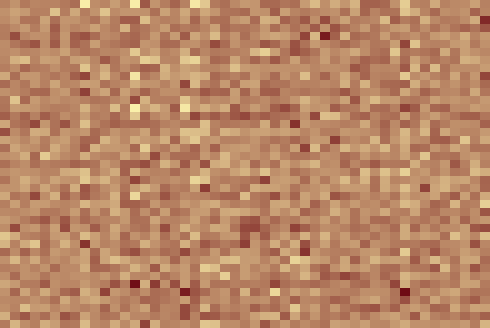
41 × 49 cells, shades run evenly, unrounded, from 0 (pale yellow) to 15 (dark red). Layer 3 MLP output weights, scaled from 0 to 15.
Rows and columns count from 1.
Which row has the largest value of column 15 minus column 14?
1
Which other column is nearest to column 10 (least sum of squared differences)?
46
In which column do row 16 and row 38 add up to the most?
30
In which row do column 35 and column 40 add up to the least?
7
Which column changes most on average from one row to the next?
14
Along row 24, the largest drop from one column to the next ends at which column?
44
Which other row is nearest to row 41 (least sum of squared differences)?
26
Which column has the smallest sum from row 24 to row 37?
41
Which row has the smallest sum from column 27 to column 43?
22
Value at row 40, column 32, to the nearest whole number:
6
